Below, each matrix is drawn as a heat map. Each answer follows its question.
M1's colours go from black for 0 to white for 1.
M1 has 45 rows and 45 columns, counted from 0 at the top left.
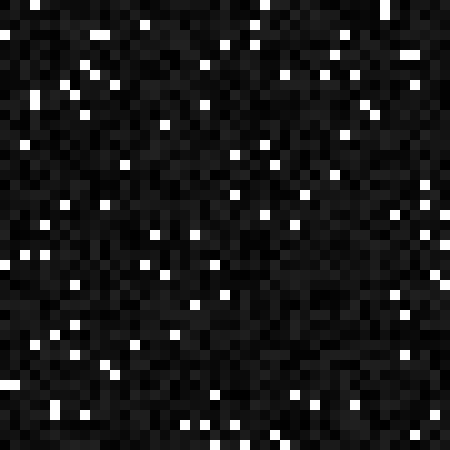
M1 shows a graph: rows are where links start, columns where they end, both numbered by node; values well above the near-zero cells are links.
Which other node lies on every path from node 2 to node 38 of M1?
node 0
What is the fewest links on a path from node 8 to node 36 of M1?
4
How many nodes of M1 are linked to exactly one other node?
12
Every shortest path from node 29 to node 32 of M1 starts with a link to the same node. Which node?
node 39
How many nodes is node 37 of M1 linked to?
1
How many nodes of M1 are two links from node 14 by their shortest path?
3
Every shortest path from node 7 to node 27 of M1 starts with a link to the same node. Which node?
node 35
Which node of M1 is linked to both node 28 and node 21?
node 44
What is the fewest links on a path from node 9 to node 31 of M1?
4
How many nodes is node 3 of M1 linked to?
4
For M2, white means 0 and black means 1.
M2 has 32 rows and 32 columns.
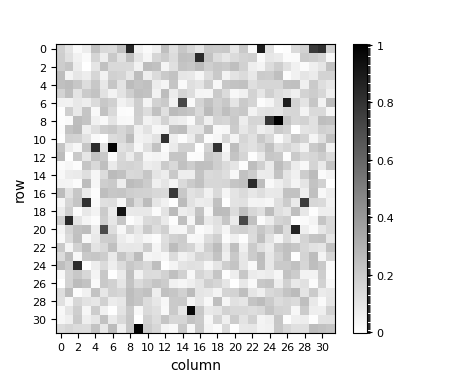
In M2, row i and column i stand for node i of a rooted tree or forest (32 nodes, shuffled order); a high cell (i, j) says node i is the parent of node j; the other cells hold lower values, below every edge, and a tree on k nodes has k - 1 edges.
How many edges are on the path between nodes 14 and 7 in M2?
4
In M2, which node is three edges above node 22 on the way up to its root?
0
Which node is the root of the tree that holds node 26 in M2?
11
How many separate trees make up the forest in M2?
7
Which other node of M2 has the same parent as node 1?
21
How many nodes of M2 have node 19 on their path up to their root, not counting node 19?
4
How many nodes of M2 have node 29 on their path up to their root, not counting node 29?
2
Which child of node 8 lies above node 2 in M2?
24
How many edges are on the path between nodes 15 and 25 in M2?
4
